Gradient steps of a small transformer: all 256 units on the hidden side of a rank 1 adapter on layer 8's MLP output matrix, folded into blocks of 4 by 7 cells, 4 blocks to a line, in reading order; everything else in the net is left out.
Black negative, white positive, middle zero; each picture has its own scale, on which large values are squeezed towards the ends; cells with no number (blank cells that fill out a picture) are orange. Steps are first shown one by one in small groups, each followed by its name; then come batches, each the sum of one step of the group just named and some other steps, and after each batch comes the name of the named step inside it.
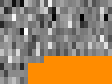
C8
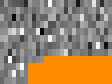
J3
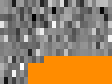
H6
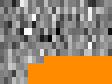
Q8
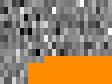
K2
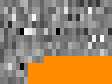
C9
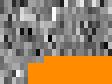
K2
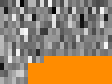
C8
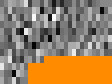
Q8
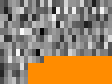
Q8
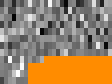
J3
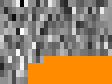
J3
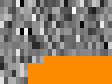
K2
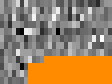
C9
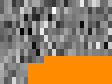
K2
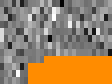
C8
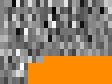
H6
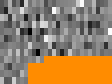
K2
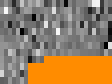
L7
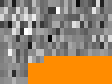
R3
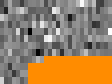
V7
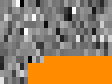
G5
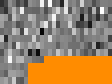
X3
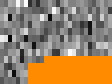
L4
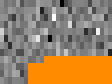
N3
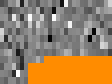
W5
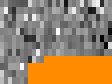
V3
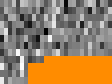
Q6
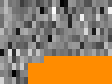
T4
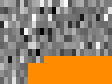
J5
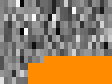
G5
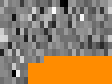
T4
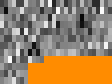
X3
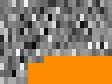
Q6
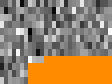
V7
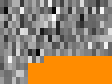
X3
